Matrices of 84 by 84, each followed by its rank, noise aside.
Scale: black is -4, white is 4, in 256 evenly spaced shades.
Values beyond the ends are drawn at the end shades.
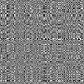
three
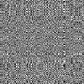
four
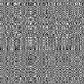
five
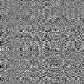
six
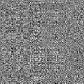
six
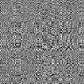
four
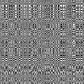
three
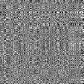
five
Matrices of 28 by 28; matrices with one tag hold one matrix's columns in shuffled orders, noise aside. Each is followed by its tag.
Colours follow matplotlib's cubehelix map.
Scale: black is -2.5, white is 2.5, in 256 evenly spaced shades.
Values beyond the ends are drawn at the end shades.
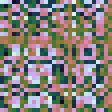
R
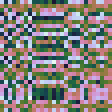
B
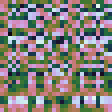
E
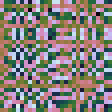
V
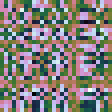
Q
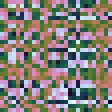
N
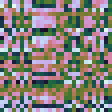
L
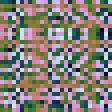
V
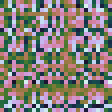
L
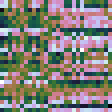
L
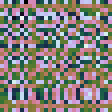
B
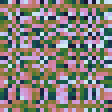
B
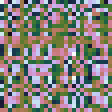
R
